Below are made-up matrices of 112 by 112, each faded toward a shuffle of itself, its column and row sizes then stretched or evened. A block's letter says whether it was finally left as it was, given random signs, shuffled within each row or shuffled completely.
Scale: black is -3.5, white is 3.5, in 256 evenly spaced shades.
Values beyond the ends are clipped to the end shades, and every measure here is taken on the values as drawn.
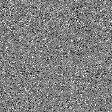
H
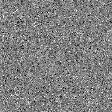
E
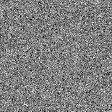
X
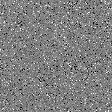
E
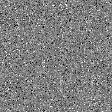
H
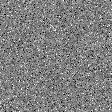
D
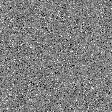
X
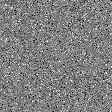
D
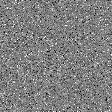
X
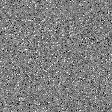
X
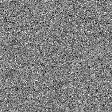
X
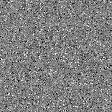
X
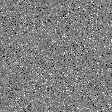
D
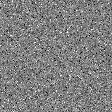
D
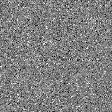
E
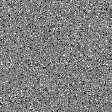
E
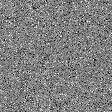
D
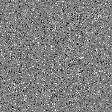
H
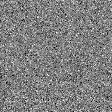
H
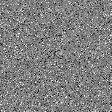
E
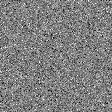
D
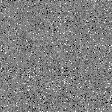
E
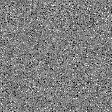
H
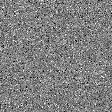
X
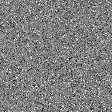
X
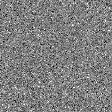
E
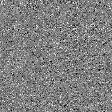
E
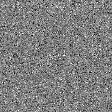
H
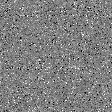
X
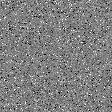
X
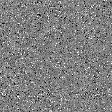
E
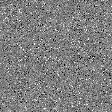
H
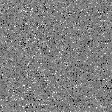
E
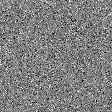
D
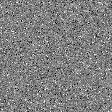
X
